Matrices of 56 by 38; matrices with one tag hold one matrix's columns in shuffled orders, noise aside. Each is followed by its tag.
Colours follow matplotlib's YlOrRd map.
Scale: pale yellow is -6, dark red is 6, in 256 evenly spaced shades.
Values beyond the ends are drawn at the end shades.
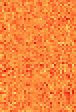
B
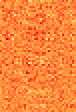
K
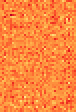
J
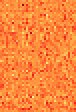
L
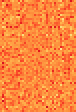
J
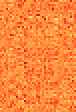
J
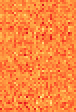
L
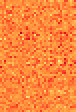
K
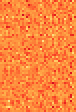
J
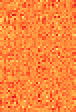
J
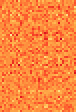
K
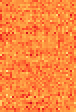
L
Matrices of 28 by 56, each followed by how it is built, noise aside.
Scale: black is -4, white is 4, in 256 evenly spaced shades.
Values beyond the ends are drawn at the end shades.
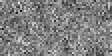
smooth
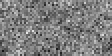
smooth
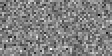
repeating columns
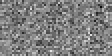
blocks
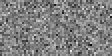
repeating columns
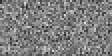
repeating columns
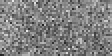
smooth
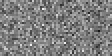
repeating rows
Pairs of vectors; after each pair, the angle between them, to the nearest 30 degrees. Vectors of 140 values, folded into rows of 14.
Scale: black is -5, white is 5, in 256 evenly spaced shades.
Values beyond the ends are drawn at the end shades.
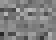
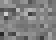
30 degrees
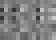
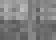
60 degrees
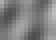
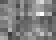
120 degrees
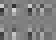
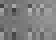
150 degrees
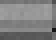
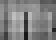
60 degrees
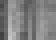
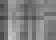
30 degrees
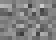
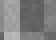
90 degrees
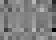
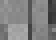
90 degrees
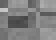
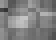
150 degrees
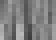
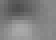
90 degrees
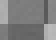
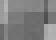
30 degrees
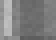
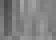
150 degrees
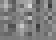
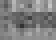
120 degrees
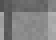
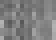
60 degrees
